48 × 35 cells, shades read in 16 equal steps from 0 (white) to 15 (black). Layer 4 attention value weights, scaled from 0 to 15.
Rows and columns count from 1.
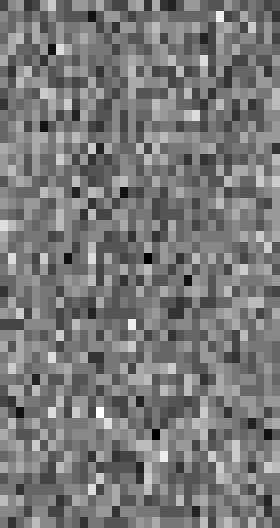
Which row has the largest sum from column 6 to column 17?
29
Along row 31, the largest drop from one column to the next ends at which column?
31
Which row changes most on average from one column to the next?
24
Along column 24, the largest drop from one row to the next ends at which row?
27
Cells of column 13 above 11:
4
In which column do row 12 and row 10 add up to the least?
35
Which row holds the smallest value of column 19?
44
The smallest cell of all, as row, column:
38, 13
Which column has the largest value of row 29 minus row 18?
12
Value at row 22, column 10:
9
